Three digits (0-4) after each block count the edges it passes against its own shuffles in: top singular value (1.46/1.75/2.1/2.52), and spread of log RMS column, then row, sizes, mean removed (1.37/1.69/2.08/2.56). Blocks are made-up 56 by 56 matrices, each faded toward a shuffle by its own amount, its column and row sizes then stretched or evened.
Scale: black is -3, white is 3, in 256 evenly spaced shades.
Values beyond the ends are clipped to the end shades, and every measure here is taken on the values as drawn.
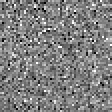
1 1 0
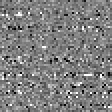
0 1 4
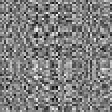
4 4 1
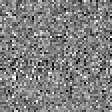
2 1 2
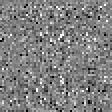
1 2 2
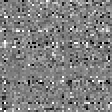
1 3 4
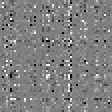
3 4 3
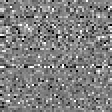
2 0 4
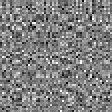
3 1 2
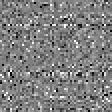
3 1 3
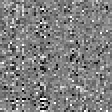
2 3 1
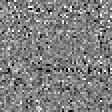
0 2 3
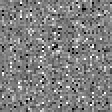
0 3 1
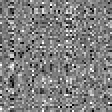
3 4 0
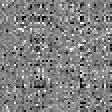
3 3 2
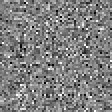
1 2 1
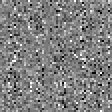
1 4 0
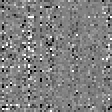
0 4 2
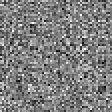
3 1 0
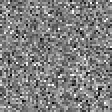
0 1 1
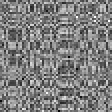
4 1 2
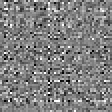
3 3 4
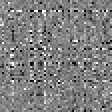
3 3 3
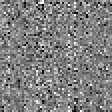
1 4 2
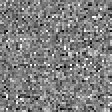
0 1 2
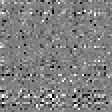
3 2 4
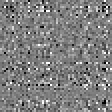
3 3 4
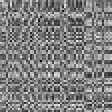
4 3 2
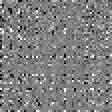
1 4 4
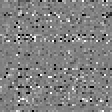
2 1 4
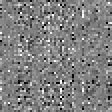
2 4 2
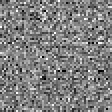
2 1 3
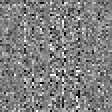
2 4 1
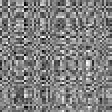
4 4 3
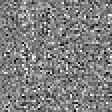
0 2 1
